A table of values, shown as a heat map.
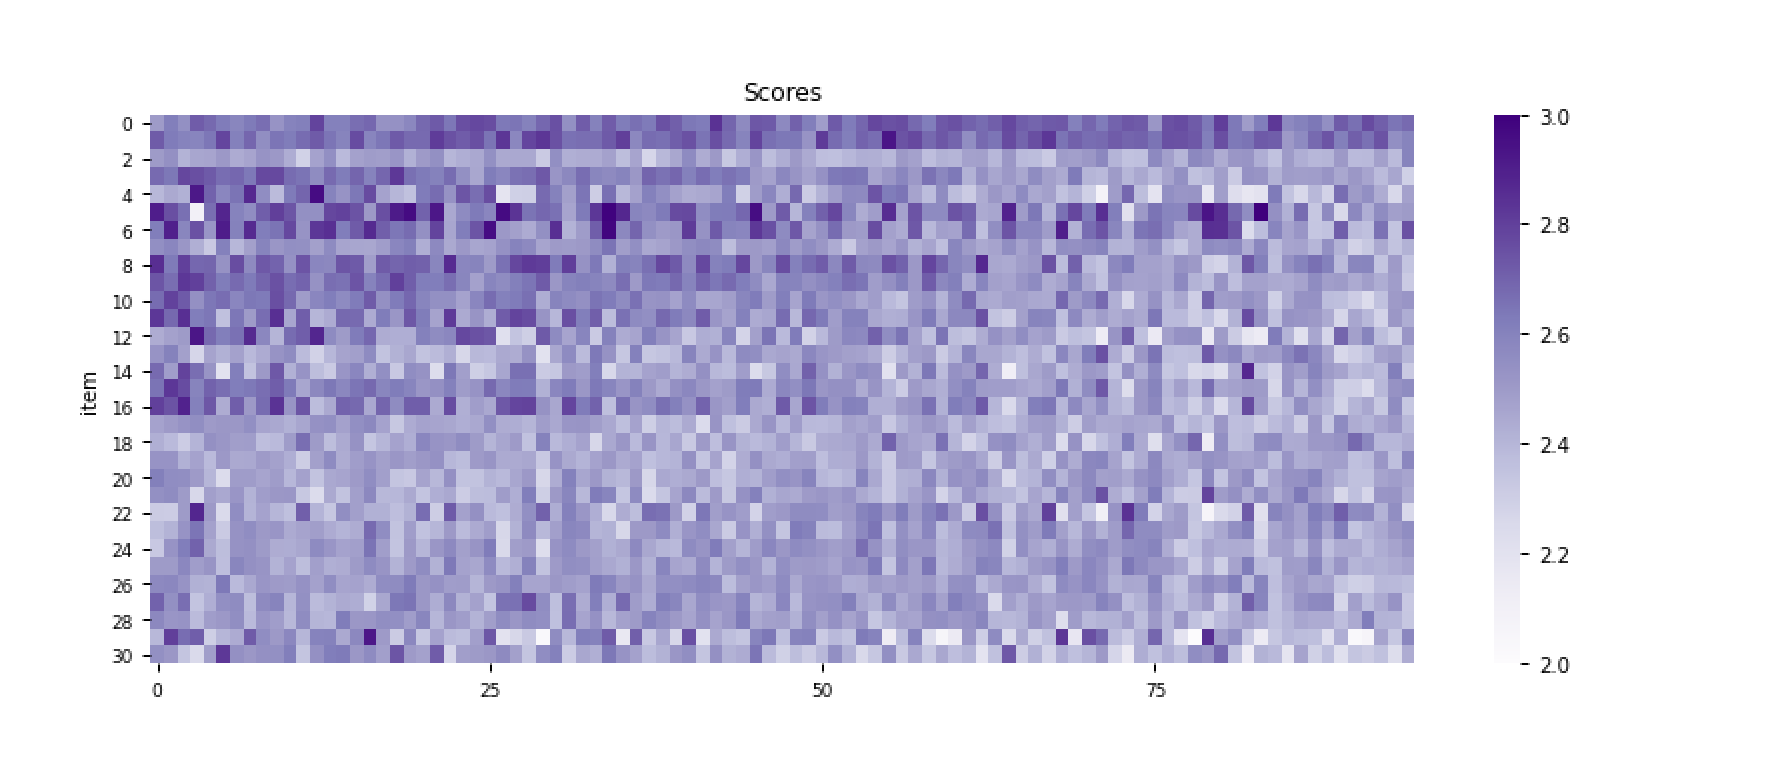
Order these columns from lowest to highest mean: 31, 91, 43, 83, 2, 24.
91, 83, 43, 24, 31, 2
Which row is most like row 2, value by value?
19
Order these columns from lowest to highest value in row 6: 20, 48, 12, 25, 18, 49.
49, 20, 18, 48, 12, 25
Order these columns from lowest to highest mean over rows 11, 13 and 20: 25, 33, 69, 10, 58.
25, 10, 69, 58, 33
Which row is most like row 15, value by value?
10
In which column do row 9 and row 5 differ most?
3
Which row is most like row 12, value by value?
4
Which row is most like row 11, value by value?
16
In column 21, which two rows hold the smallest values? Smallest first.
14, 22
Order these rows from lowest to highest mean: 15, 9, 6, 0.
15, 9, 6, 0
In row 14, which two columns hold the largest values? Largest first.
82, 2
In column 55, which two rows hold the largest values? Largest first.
1, 5
